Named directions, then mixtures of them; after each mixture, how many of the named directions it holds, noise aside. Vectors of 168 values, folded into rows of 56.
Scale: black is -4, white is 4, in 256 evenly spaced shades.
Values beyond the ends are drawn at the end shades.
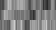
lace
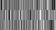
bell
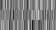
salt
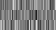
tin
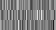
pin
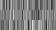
one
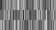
four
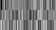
four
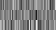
one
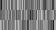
four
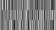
three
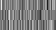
two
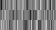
four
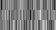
three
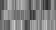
one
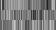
three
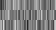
four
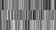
two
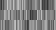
three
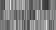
two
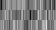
four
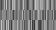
two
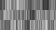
two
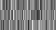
two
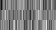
three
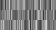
three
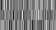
one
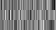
one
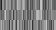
four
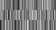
four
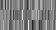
one
